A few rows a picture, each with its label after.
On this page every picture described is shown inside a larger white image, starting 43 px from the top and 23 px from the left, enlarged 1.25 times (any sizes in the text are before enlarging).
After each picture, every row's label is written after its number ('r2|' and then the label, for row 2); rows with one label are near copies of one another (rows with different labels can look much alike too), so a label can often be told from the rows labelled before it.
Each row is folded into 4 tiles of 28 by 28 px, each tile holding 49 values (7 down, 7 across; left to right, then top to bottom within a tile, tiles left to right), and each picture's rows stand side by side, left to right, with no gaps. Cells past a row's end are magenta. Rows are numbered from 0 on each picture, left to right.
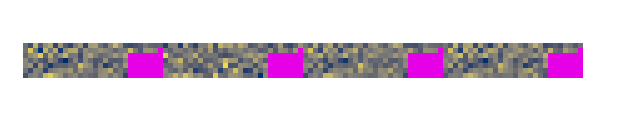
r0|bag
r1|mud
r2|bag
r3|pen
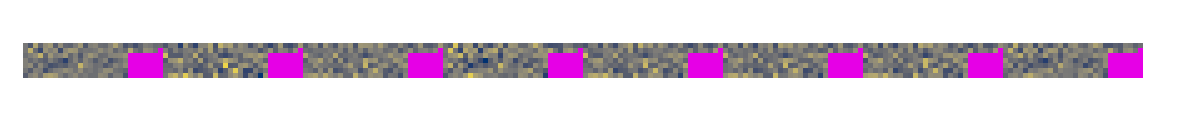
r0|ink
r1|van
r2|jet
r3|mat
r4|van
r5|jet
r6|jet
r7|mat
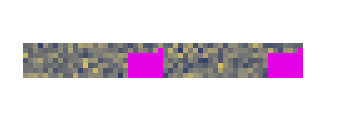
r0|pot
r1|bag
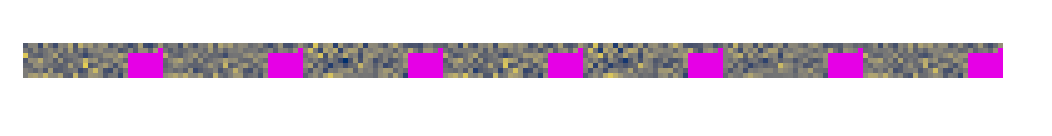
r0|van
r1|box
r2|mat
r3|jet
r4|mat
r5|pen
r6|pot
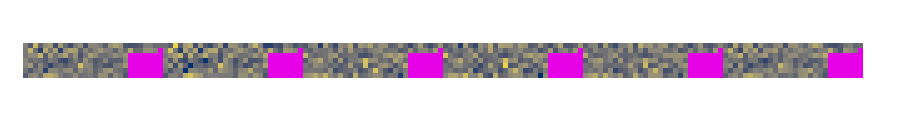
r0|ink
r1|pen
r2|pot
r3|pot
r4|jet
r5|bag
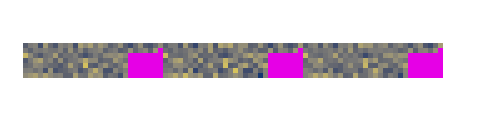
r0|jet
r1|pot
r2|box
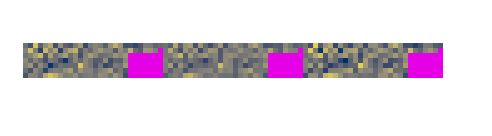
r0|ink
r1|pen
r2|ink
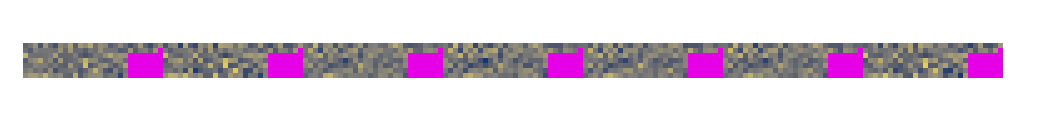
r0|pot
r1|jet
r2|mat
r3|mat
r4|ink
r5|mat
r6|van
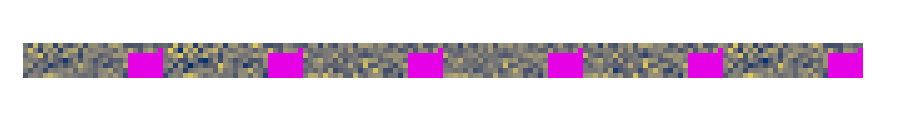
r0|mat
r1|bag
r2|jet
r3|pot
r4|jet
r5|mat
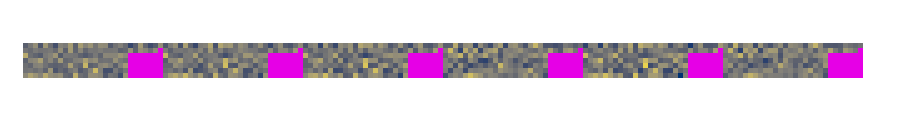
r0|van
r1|van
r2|jet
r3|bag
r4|mud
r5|mat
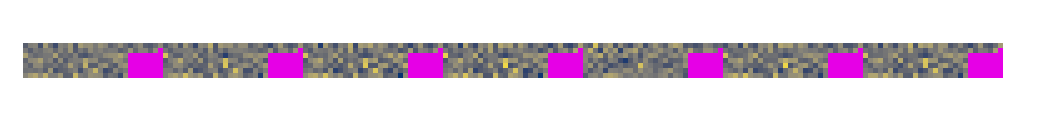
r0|jet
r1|van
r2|pot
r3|van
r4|ink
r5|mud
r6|pot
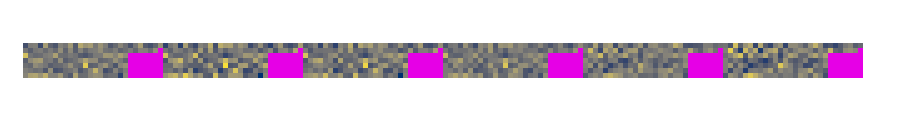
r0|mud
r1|mud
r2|pot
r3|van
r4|bag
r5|ink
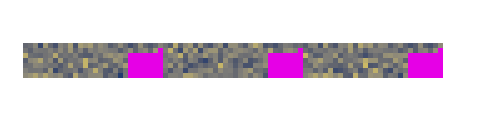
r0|pot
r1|ink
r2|van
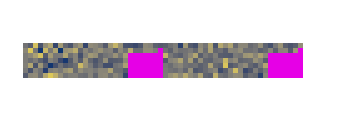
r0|ink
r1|pot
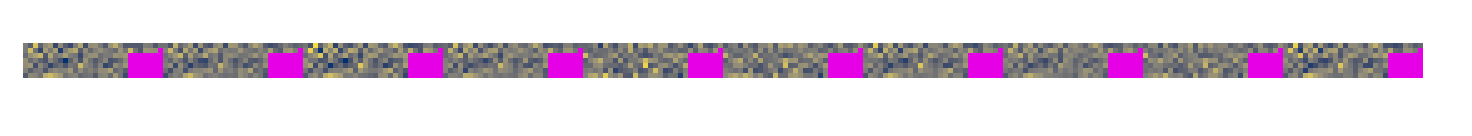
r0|mat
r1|bag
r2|mat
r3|pen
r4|pot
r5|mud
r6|ink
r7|mat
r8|van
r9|ink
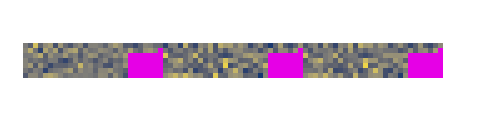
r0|ink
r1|mud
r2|van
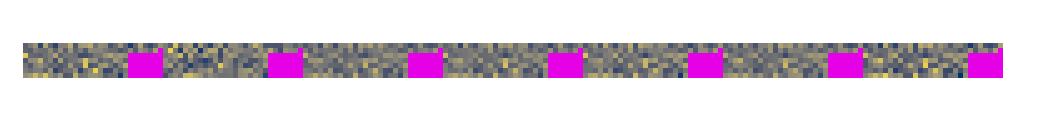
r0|pot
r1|mat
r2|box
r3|pot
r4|van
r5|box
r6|box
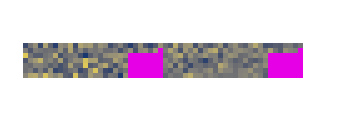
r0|van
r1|pen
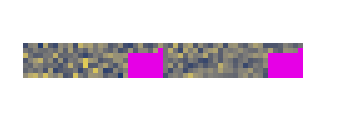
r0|jet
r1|bag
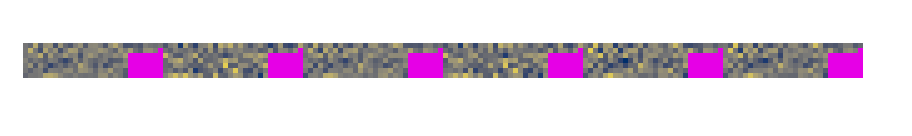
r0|pen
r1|box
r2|bag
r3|box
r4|mat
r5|mat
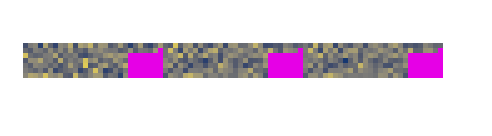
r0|pot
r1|pen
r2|ink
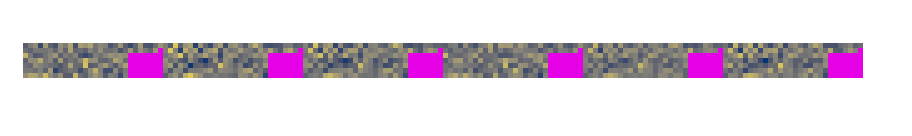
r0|pot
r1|mat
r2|mat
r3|pot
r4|ink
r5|ink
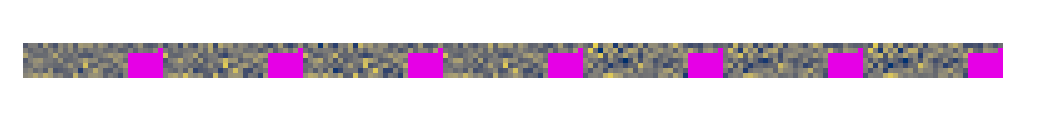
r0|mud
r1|van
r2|jet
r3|pot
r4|mat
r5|bag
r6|pen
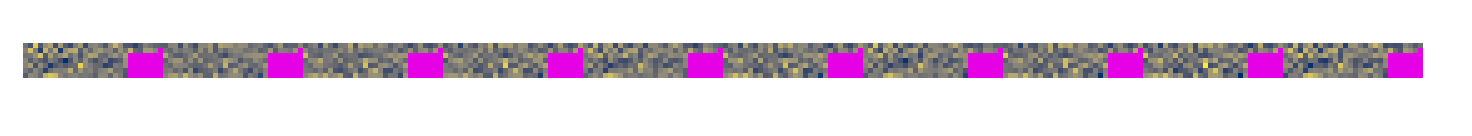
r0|ink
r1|jet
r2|van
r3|pot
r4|ink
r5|box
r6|mat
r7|pot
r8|mud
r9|bag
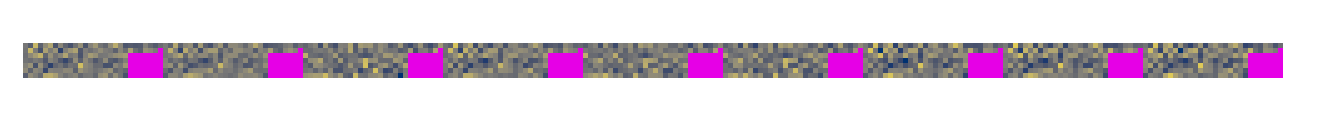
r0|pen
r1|ink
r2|pot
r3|pen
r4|jet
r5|jet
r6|mat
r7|ink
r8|pen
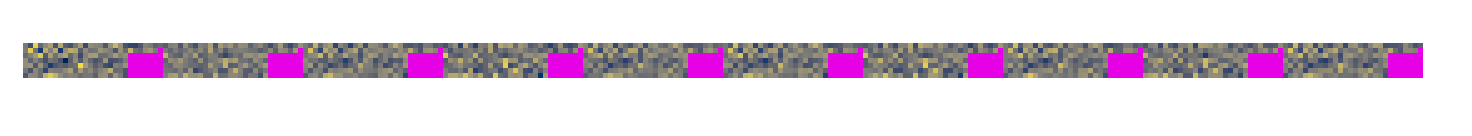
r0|ink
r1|van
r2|mat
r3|van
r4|mat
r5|mat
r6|van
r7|ink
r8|jet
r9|bag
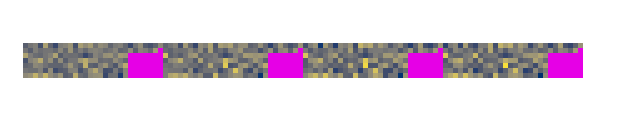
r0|box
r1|pot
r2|box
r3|mud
